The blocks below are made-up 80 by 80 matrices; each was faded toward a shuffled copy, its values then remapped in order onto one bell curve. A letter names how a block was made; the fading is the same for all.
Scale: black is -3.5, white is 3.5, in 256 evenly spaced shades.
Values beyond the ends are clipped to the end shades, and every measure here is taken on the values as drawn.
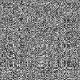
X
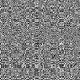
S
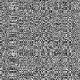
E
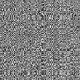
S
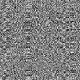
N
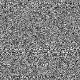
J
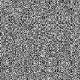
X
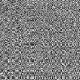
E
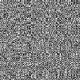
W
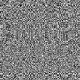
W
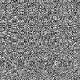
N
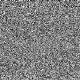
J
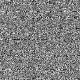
J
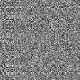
X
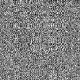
X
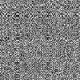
N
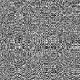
N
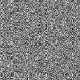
X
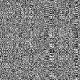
N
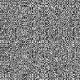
X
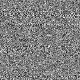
J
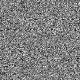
J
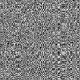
S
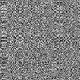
W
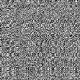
N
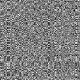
S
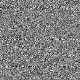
J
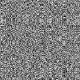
X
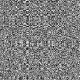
W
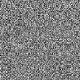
X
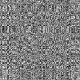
S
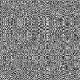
E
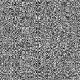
X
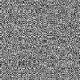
W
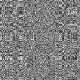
S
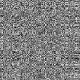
W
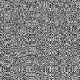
S
